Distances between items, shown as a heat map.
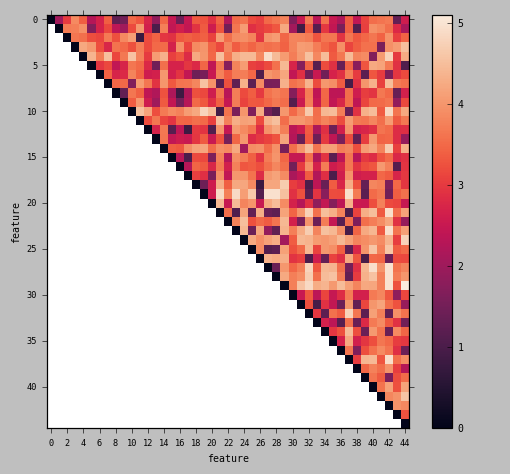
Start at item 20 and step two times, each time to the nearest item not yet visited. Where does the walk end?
17
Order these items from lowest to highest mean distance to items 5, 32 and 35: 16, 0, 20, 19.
20, 19, 0, 16
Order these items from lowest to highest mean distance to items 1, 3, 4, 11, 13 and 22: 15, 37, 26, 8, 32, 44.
15, 8, 44, 26, 37, 32
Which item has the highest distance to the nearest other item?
24
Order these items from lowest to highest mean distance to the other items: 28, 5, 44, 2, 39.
5, 39, 44, 2, 28
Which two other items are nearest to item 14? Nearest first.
29, 24
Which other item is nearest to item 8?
16
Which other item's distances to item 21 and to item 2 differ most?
11
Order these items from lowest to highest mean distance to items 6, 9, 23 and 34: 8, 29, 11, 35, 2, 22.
8, 35, 22, 2, 11, 29
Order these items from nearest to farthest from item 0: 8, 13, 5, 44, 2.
8, 13, 5, 44, 2
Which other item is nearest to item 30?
9
